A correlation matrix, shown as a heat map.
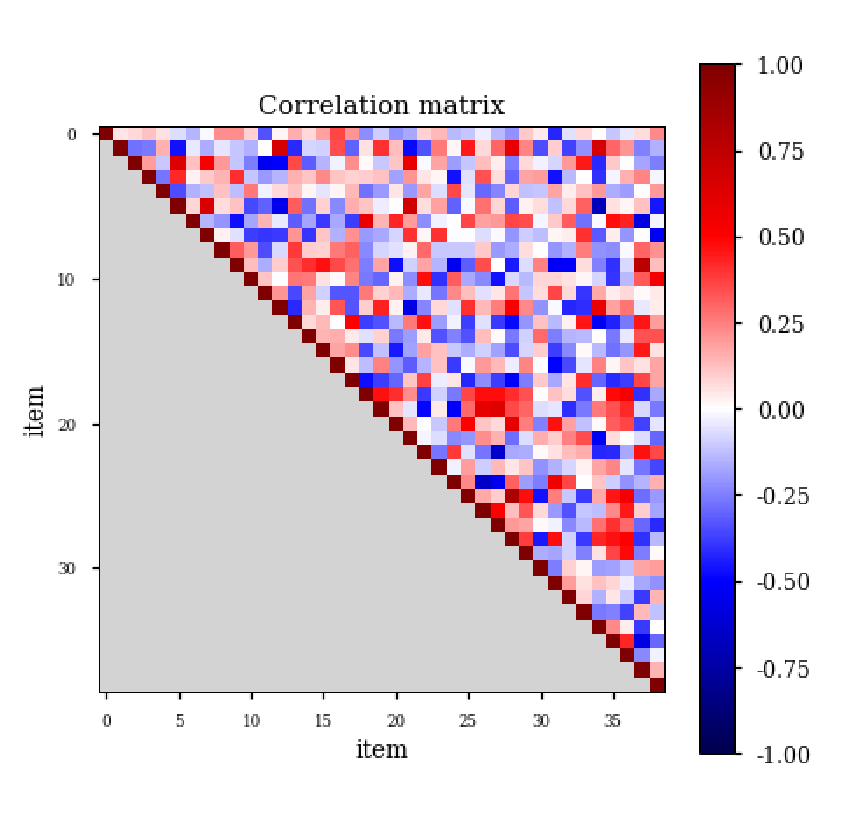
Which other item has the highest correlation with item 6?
18
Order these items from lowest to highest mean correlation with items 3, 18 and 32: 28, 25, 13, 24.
24, 13, 28, 25
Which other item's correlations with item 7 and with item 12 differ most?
5
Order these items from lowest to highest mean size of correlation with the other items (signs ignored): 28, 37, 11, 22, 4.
4, 11, 22, 37, 28
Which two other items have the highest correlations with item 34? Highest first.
1, 12
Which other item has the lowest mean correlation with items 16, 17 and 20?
11
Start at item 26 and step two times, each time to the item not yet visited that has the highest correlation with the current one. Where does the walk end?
27
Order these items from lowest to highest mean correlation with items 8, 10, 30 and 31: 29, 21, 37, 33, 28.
29, 28, 21, 33, 37
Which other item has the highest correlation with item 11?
31
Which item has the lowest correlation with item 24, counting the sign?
26
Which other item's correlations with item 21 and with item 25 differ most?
28
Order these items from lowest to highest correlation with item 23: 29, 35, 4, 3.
4, 3, 29, 35
